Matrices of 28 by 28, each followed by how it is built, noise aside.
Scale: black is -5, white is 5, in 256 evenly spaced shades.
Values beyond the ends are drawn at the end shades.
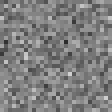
noise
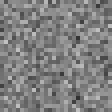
repeating rows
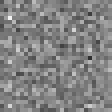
repeating rows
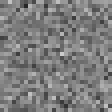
repeating rows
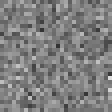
noise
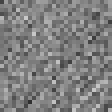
Hankel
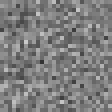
repeating rows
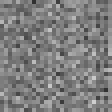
repeating rows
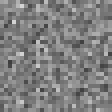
repeating rows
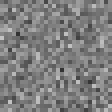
repeating rows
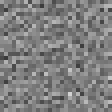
repeating rows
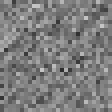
Hankel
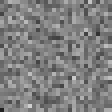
repeating rows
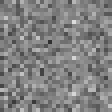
repeating rows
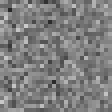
repeating rows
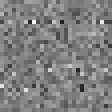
uneven rows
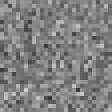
noise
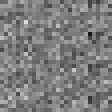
repeating rows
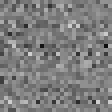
uneven rows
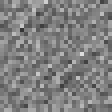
Hankel
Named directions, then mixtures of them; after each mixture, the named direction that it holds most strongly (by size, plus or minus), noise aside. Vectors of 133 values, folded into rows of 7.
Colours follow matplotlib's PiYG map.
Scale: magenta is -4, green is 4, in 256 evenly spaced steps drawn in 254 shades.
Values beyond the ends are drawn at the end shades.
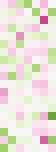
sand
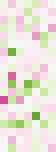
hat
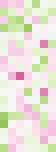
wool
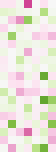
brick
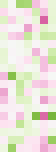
sand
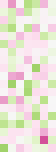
hat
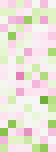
brick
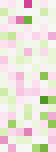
brick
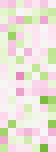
brick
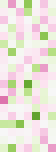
hat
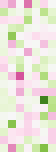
brick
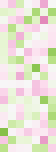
sand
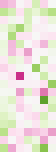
wool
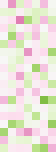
brick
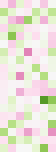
brick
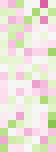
sand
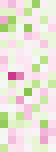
wool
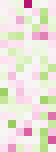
brick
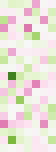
hat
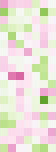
wool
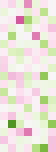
brick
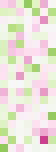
sand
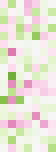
hat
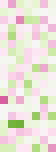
hat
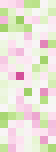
wool
